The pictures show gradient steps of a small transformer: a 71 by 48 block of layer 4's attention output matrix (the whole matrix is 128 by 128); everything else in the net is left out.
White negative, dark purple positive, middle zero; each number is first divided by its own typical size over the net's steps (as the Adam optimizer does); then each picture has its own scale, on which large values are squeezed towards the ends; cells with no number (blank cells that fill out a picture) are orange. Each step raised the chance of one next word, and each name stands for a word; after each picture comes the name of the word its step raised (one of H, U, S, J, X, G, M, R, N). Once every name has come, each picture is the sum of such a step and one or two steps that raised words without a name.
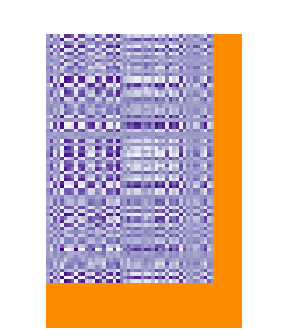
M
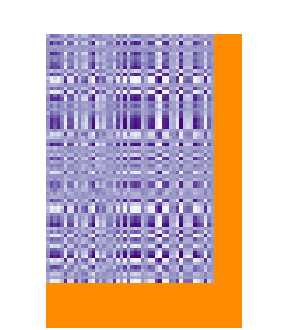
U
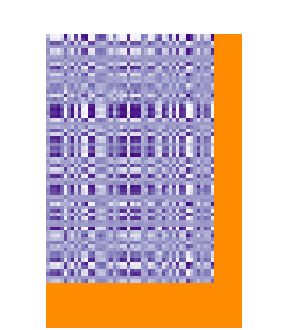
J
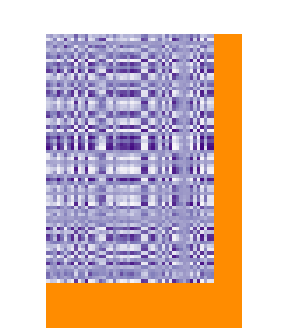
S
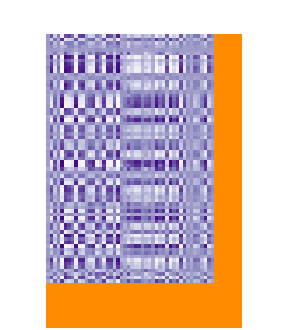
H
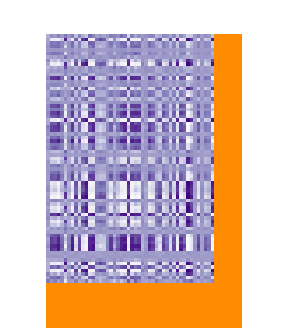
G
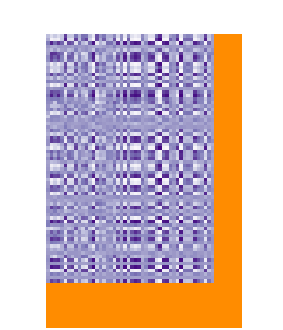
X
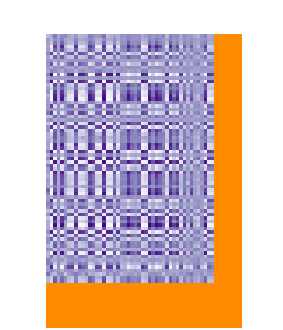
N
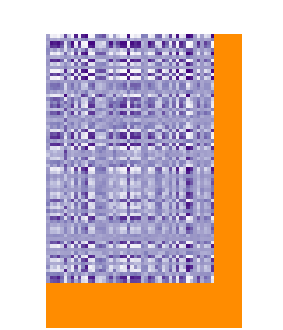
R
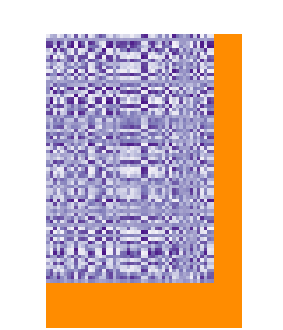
R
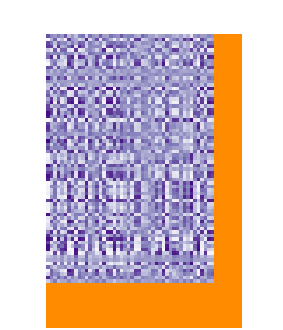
G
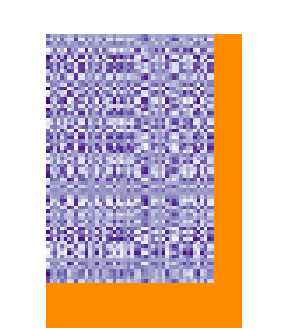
S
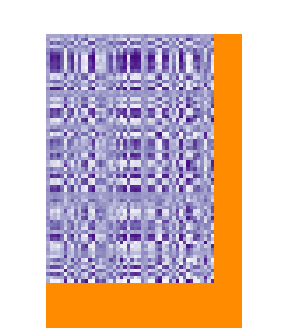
H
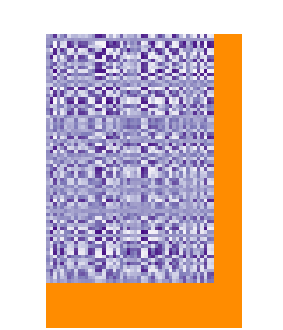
R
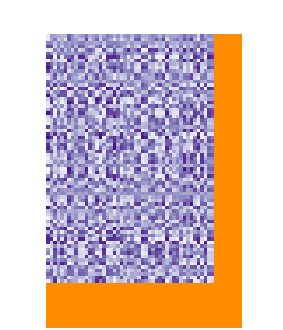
S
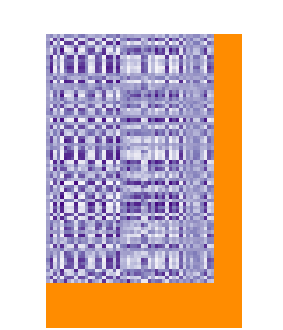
H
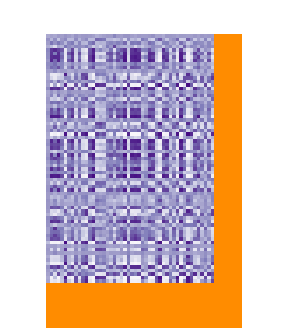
M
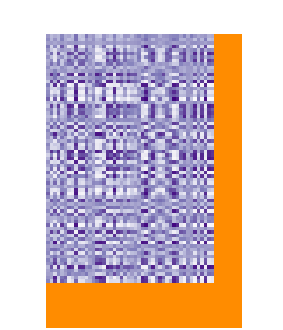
N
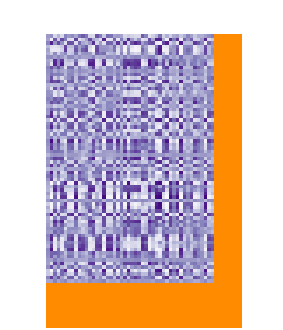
G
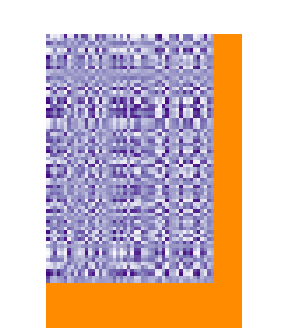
J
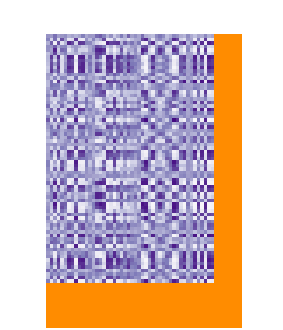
H
